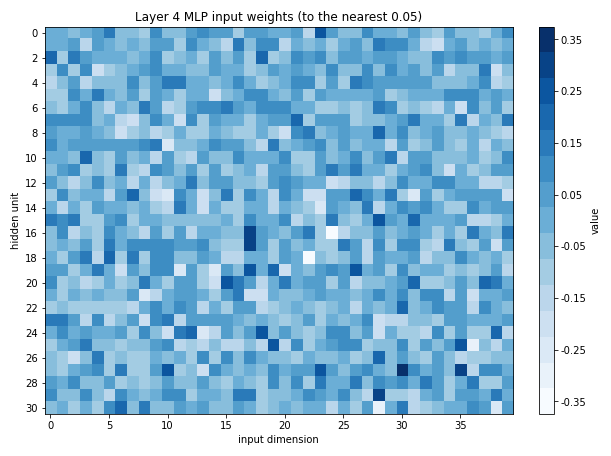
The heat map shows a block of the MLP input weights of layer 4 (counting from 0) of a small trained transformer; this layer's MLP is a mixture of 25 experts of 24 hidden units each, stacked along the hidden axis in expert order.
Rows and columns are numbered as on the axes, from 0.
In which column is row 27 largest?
30
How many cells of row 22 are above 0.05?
5
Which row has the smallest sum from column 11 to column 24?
18
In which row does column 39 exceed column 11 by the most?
7
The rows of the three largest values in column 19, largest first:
25, 19, 9
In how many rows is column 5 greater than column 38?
15
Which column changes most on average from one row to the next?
28
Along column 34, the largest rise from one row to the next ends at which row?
12
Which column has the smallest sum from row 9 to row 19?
22
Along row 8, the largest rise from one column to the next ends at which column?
21
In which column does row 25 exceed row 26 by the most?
35
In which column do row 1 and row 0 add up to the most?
23
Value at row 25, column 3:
0.15
